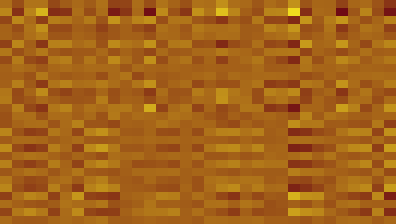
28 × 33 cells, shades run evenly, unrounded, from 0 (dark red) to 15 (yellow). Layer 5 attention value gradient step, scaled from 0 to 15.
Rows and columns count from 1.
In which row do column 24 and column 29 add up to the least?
2
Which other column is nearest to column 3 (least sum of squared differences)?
14
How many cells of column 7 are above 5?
24
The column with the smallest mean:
26
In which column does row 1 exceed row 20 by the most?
19
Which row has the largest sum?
3
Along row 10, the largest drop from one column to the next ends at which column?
12
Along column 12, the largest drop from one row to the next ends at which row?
4
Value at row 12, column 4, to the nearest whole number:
9
